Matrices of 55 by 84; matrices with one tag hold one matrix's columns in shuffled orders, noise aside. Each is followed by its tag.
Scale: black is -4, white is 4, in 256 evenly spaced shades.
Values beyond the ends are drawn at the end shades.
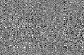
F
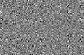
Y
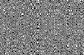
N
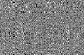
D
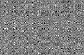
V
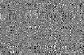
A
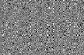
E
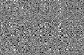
E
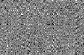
N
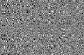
Y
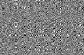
E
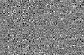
Y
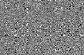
E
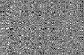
V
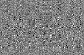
F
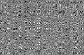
V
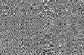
N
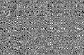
V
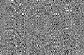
N
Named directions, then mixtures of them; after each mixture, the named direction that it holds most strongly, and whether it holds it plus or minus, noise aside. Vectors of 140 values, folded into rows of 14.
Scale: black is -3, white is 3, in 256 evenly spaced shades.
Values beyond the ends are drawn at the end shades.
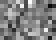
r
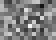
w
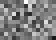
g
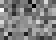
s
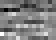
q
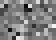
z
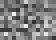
g, plus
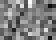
r, plus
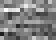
q, minus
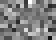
r, plus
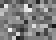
z, minus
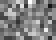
r, plus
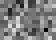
r, minus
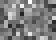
r, plus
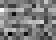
s, plus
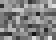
r, minus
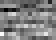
q, plus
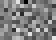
g, minus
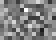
w, plus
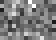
s, minus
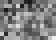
g, minus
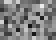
w, minus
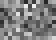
g, minus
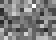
s, minus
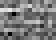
q, minus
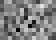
w, minus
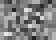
w, plus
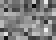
s, plus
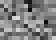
g, minus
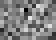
w, minus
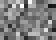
r, plus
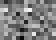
z, minus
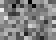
s, plus
